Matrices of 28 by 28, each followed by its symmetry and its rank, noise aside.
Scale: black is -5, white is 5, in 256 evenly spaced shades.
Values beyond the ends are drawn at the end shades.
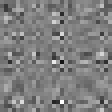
no symmetry, rank three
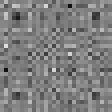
symmetric, rank three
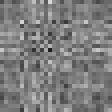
symmetric, rank two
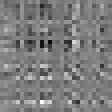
no symmetry, rank two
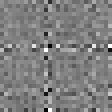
antisymmetric, rank two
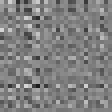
no symmetry, rank two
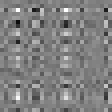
no symmetry, rank one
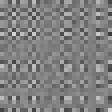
symmetric, rank one
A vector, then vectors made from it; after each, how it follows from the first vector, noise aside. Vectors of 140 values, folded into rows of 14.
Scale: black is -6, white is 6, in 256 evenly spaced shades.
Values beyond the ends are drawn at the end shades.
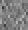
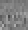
wrapped around, partly zeroed.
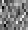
scaled up.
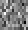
reversed, scaled up.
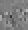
wrapped around, partly zeroed.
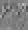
reversed, negated, partly zeroed.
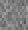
reversed, shrunk.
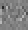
partly zeroed.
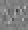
wrapped around, partly zeroed.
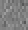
reversed, shrunk.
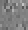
reversed, negated, partly zeroed.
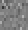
partly zeroed.
